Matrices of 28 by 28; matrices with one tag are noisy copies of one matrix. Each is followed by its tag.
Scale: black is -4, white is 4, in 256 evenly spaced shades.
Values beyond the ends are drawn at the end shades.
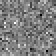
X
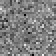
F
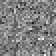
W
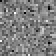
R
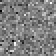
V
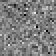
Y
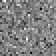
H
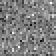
V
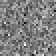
F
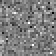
R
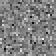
W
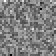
H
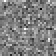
H
